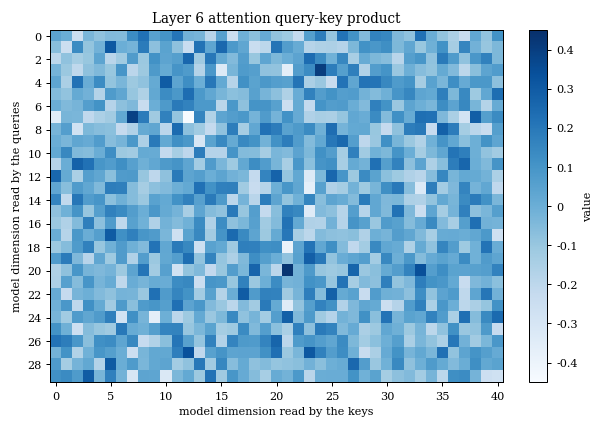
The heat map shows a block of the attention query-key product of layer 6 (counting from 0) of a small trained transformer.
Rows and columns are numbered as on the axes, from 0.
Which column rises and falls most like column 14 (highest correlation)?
12
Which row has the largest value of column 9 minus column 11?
17
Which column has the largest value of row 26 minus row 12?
23
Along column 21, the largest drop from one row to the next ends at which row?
18
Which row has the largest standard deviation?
7
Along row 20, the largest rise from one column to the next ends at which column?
21
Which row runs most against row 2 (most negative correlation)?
15
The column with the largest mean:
11
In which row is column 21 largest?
20
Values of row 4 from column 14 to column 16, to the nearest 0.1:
0.2 0 -0.2
